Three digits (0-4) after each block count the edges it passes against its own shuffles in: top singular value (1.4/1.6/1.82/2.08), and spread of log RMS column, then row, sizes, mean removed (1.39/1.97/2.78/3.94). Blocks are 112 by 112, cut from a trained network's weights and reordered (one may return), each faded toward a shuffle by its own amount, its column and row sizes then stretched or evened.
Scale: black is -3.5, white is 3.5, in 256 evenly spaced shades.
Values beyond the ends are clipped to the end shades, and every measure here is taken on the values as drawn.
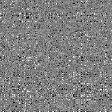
4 2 2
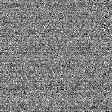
2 1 0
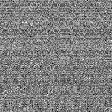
4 0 0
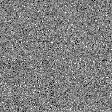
1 0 1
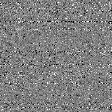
2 1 3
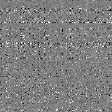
2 2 3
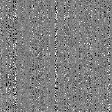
0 4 1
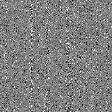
1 3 0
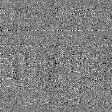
1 1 3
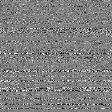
1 0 4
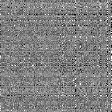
4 3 2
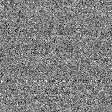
1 0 1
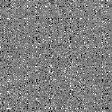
2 3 2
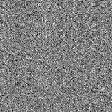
4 0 0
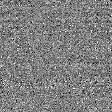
1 1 1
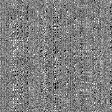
3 3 1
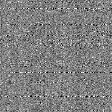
2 1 3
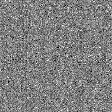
1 0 1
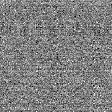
2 1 0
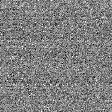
2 1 0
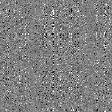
4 3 1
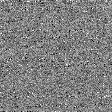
0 0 2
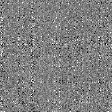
0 3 2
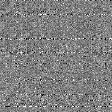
2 1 3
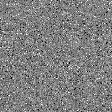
2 0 1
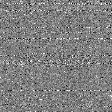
1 0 3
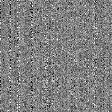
2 3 0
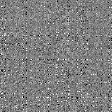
1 3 2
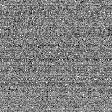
3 0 1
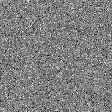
1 0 0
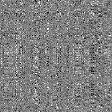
4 3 2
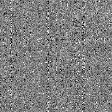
1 3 1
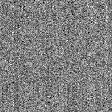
2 0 0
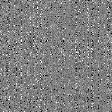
2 3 1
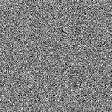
3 0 1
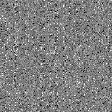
4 2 0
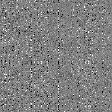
3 3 0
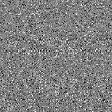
3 1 2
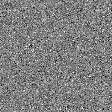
0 0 1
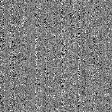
0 3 0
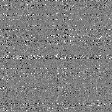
0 2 3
